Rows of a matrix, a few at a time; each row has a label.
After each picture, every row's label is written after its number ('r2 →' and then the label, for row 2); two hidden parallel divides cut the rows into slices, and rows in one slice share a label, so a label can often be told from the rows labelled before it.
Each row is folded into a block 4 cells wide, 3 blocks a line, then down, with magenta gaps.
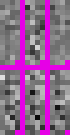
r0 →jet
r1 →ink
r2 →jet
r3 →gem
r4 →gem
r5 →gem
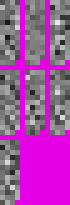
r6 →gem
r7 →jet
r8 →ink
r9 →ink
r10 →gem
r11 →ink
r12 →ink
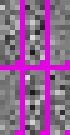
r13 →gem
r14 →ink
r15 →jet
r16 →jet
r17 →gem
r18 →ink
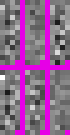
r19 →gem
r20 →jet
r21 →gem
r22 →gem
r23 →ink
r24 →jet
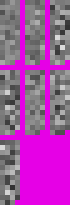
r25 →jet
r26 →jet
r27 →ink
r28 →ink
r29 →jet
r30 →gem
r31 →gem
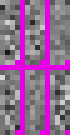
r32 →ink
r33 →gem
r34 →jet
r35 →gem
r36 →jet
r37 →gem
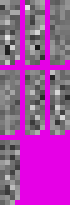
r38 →ink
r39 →gem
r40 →jet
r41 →jet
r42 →ink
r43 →ink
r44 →ink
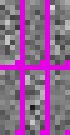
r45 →ink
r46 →jet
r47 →gem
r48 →jet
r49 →gem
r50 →jet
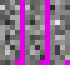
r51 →gem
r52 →gem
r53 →ink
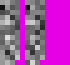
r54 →ink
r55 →ink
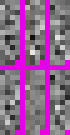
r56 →gem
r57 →gem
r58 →ink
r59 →gem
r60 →jet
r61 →ink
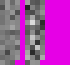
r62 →jet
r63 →ink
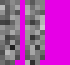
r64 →gem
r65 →gem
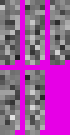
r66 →gem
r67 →ink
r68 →gem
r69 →ink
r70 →ink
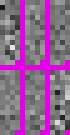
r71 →ink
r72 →jet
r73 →jet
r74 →jet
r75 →jet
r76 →gem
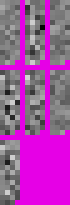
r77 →jet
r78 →ink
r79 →jet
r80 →gem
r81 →gem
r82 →jet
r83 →gem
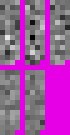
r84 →ink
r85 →gem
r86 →ink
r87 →jet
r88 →jet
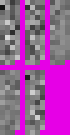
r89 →ink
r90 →ink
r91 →jet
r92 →jet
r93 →ink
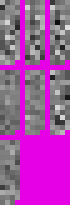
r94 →ink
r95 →gem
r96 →gem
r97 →jet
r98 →jet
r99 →ink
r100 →jet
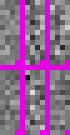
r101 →jet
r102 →gem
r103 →gem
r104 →jet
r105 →ink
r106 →jet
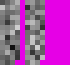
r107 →gem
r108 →ink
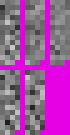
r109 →ink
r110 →jet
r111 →jet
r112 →ink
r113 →gem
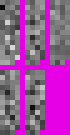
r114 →ink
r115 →gem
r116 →jet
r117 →gem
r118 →gem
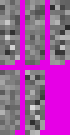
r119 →ink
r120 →jet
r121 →ink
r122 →jet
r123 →ink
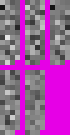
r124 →ink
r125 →gem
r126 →ink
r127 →ink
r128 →jet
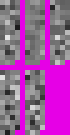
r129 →ink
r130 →jet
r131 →ink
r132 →gem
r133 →ink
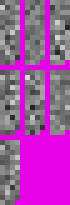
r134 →gem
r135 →jet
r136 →ink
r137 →gem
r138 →gem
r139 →jet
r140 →gem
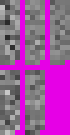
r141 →gem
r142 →jet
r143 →jet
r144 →ink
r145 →jet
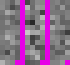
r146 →jet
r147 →gem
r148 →jet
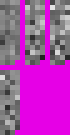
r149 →jet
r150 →gem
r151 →gem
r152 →gem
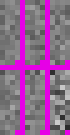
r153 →jet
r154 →jet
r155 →jet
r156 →jet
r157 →jet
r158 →gem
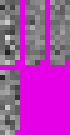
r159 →ink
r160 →jet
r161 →jet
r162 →ink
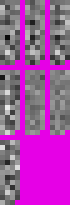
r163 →gem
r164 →gem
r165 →gem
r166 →ink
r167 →jet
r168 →jet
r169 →gem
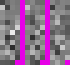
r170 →gem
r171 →gem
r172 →ink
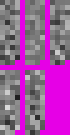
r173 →gem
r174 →jet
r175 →gem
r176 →ink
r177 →gem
